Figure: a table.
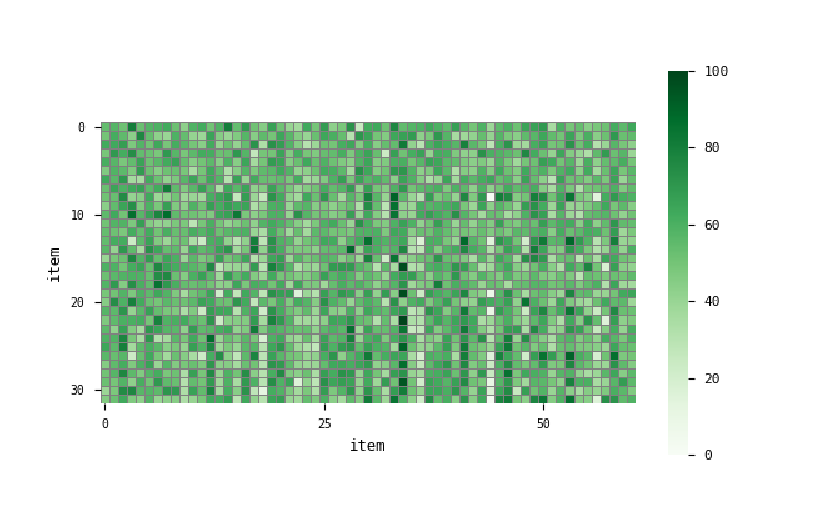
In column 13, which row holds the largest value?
26
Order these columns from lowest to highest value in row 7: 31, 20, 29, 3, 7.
29, 31, 20, 3, 7
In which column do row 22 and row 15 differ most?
34
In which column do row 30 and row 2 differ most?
17
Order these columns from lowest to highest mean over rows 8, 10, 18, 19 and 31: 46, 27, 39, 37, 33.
27, 39, 46, 37, 33
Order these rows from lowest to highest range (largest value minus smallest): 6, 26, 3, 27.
6, 3, 27, 26
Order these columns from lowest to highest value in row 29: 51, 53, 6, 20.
51, 20, 6, 53
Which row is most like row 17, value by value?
7
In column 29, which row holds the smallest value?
0
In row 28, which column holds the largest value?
46
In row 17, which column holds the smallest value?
54
